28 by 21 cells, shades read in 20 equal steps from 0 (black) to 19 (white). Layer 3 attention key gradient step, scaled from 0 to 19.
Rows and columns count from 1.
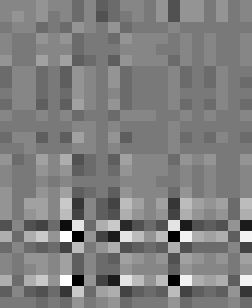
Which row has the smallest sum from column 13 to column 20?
21
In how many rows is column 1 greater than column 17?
8
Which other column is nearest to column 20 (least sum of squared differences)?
2
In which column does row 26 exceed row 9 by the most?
6
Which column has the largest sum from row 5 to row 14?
7
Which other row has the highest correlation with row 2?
1
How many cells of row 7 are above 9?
7
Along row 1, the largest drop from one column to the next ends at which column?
15
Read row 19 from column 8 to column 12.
10 7 5 14 12
